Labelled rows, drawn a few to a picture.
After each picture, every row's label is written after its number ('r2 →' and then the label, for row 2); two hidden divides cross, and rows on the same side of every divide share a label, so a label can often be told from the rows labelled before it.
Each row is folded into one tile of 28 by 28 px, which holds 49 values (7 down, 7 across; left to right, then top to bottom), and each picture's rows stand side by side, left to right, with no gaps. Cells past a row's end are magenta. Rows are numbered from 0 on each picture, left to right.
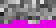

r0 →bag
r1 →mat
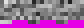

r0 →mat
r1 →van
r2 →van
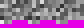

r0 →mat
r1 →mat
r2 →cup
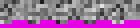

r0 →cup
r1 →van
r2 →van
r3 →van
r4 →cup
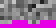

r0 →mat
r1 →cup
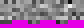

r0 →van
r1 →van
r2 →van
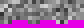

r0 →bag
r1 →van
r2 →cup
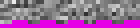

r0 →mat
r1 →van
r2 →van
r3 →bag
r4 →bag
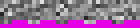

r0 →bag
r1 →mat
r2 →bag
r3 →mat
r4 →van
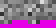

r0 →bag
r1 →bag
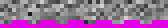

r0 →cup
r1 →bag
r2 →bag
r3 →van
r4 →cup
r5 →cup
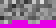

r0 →mat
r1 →mat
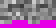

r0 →mat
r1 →mat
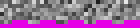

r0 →bag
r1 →mat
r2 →van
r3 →cup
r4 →mat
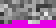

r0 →bag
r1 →mat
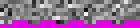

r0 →cup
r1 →van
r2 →van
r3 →cup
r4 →bag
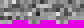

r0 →mat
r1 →cup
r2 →cup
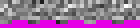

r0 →bag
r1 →van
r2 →van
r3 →mat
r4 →van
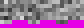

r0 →mat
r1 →cup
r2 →van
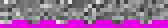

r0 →mat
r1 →van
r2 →mat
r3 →bag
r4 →van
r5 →cup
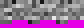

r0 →van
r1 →van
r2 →van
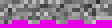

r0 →cup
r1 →mat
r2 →cup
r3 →cup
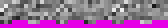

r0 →bag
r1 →mat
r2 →bag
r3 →van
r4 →bag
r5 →mat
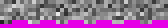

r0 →van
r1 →mat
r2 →cup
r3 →cup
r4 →mat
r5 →cup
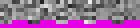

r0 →cup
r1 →van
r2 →mat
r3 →mat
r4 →van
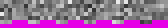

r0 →cup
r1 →mat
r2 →mat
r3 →cup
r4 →mat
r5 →van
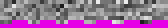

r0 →van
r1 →cup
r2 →cup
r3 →mat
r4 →mat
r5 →van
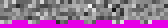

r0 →mat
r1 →mat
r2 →van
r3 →bag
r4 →cup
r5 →cup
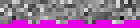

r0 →bag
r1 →cup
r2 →mat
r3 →bag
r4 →mat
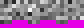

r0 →van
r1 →bag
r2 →van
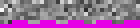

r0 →bag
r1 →mat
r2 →mat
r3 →cup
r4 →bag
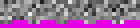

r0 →van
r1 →cup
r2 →bag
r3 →cup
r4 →cup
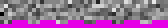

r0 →bag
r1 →cup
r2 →mat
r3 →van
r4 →bag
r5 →mat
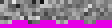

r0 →mat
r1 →van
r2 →mat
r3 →bag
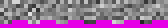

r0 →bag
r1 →cup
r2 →mat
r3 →van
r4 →mat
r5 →van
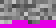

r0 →mat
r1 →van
